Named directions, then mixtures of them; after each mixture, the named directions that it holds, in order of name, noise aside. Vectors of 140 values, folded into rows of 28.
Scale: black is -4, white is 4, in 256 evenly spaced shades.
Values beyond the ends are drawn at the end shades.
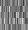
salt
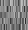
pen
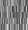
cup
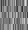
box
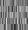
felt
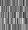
salt.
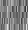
cup.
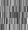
cup, felt.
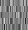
pen, salt.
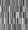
salt.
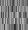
felt, salt.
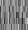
cup, salt.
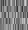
box.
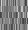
box, pen.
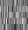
felt, salt.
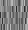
cup, pen.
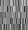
pen.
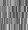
cup.
